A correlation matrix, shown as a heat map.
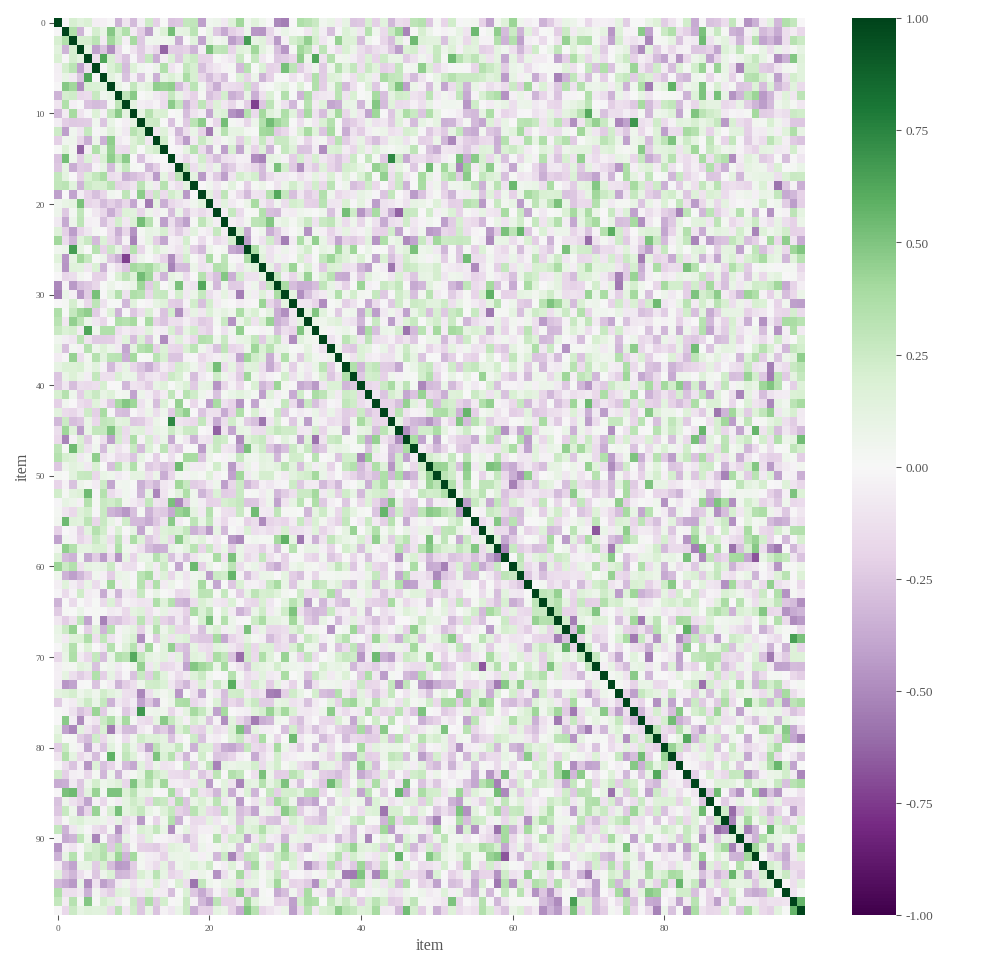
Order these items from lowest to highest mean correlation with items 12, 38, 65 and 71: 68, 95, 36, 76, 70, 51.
95, 51, 68, 76, 36, 70
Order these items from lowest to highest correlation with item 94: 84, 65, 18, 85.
85, 65, 18, 84
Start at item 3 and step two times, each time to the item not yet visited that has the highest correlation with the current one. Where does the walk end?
66
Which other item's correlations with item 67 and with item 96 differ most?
69
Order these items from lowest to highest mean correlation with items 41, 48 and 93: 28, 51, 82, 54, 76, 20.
51, 28, 20, 82, 54, 76
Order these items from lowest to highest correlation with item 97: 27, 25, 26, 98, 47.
27, 26, 47, 25, 98
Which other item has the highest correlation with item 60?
18
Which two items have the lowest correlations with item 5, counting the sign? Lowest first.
90, 3
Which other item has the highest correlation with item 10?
70
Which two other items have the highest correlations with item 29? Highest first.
19, 16
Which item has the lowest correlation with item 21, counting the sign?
45
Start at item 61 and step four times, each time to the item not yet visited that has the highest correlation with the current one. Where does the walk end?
83
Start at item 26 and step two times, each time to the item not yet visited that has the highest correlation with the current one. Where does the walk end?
43
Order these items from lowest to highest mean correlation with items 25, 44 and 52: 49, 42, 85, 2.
49, 42, 85, 2
